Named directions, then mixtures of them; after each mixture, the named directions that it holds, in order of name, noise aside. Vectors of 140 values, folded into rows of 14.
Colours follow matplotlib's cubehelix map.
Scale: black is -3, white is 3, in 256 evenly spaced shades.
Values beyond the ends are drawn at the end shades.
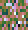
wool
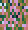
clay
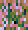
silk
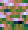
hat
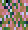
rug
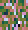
wool.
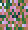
clay.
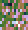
clay, hat, wool.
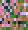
clay, hat, rug.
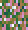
clay, wool.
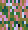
hat, rug, wool.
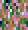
rug, silk.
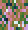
hat, silk, wool.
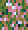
wool.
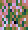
silk.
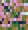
clay, hat, rug.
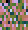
clay, rug.
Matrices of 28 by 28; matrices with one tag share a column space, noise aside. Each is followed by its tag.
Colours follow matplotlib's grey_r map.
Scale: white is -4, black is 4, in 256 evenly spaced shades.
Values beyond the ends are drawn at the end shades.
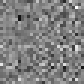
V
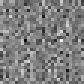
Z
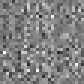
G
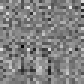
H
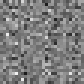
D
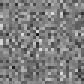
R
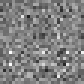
G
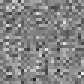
H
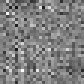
H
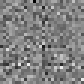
V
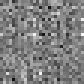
D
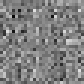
Z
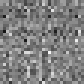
Z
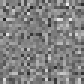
D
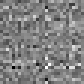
V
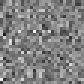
Z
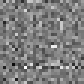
V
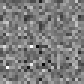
V
